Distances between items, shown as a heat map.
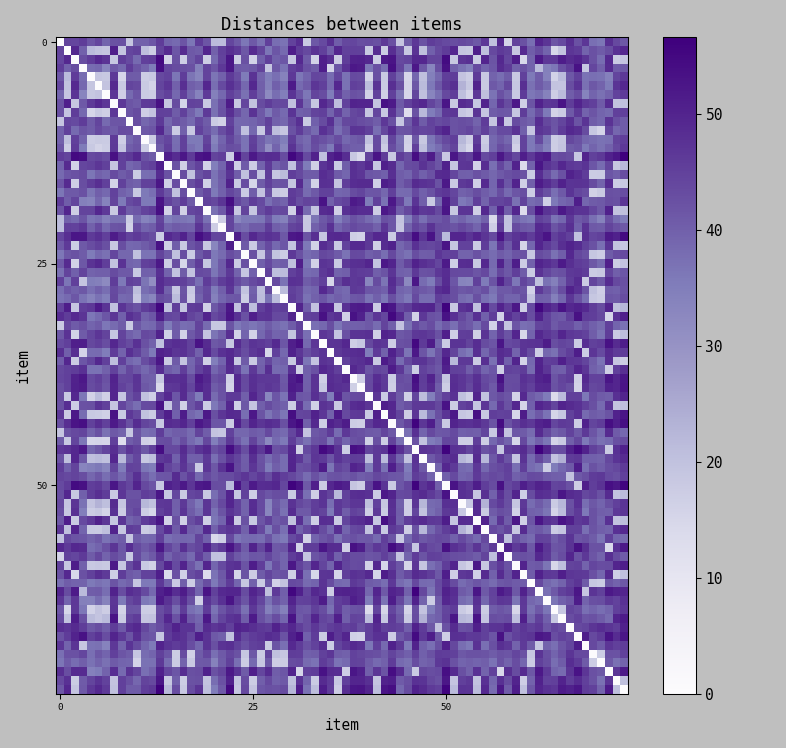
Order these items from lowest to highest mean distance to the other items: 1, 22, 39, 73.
1, 73, 39, 22
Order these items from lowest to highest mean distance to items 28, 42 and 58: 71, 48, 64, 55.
64, 55, 48, 71
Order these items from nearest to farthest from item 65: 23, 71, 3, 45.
45, 71, 3, 23
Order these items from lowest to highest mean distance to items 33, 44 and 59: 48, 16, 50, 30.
16, 30, 48, 50
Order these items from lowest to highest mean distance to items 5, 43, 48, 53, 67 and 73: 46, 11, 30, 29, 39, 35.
11, 39, 29, 35, 30, 46
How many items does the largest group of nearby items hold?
17
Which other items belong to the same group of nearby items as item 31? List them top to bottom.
37, 46, 57, 71
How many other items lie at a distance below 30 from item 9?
7
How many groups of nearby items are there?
9
